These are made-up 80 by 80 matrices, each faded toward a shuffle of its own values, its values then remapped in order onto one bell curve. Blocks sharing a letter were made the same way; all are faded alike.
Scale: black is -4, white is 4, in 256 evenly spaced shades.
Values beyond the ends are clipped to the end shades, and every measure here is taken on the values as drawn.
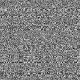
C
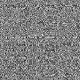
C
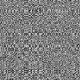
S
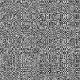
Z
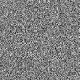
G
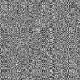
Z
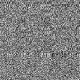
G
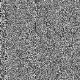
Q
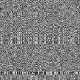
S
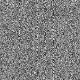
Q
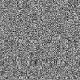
G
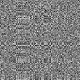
S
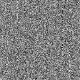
Q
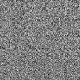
G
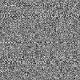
C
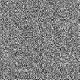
G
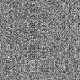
G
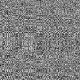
Z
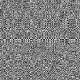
S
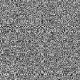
C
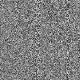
Q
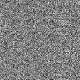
G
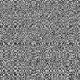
S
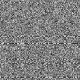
C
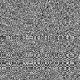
S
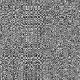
Z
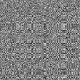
S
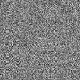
G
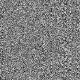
Q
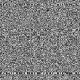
C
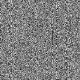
Q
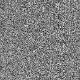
Q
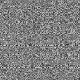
C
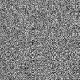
G
